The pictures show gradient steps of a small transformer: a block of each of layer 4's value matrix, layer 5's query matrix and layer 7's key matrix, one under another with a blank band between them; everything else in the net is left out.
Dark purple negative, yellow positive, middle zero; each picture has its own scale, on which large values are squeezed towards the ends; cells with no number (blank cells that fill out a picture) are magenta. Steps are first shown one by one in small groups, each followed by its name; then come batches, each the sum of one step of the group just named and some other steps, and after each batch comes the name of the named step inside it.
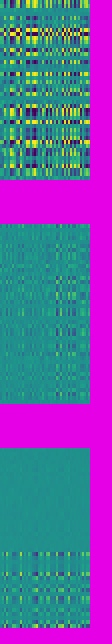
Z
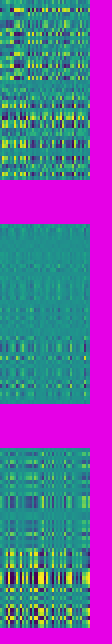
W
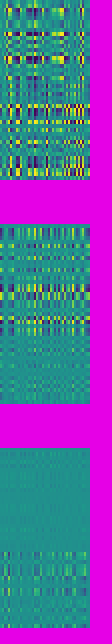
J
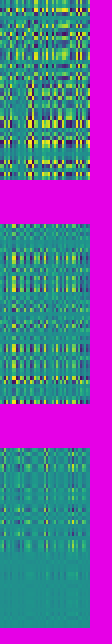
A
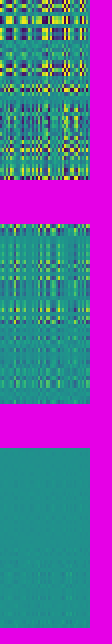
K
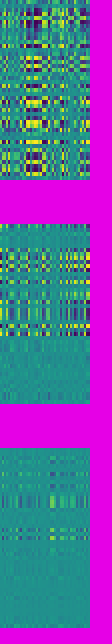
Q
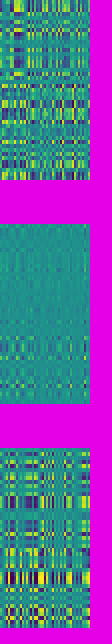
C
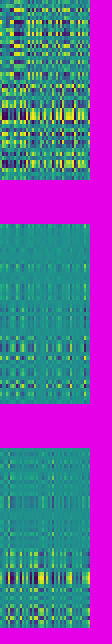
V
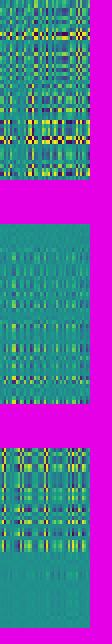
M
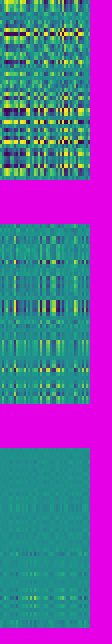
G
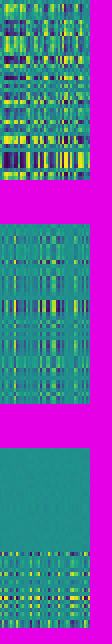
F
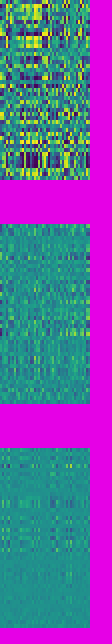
K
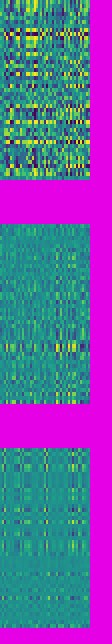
Z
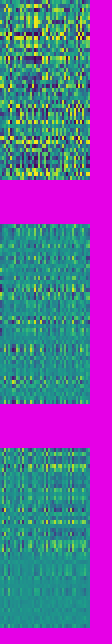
J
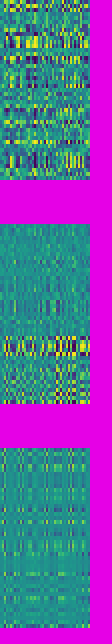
G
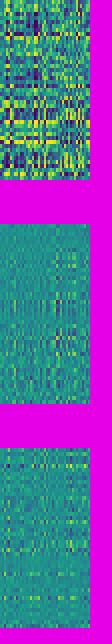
F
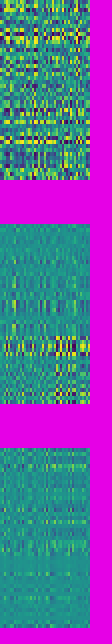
G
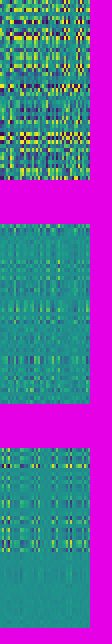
K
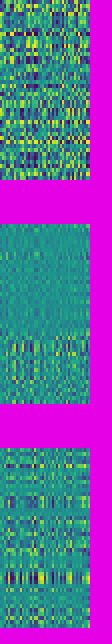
C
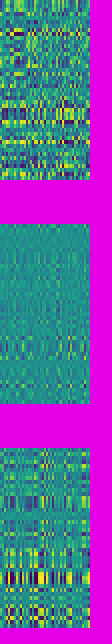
C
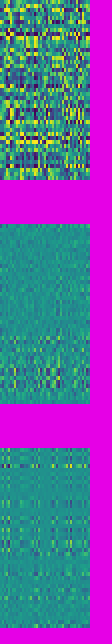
Z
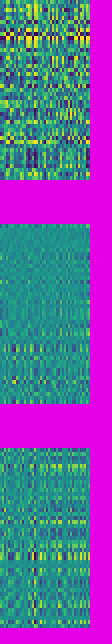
Z
